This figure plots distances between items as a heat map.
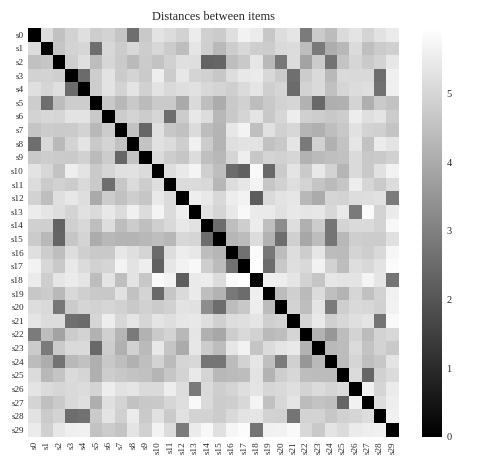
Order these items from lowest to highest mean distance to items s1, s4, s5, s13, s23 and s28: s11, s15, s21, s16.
s21, s15, s11, s16
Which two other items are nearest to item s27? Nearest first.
s25, s5
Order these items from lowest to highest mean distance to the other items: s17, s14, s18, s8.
s14, s8, s17, s18
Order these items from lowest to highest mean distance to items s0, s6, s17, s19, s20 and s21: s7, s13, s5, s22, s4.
s22, s4, s5, s7, s13
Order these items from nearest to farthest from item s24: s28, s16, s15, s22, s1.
s15, s22, s1, s16, s28
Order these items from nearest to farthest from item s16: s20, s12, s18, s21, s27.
s20, s27, s21, s12, s18
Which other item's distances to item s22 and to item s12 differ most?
s18
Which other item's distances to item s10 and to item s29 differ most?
s17
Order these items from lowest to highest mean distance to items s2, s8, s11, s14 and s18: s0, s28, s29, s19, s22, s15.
s15, s22, s0, s19, s29, s28
